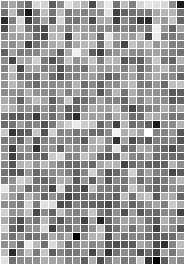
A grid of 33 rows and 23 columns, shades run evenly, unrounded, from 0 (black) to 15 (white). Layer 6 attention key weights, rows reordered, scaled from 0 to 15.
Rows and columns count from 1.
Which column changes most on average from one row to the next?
15
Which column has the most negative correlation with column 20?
1
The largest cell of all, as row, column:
17, 19
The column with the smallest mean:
23
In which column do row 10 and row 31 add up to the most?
4
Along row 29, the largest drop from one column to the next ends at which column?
7
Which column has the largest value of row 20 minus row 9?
8
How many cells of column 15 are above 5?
28
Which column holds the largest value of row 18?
13
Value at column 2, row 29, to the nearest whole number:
6
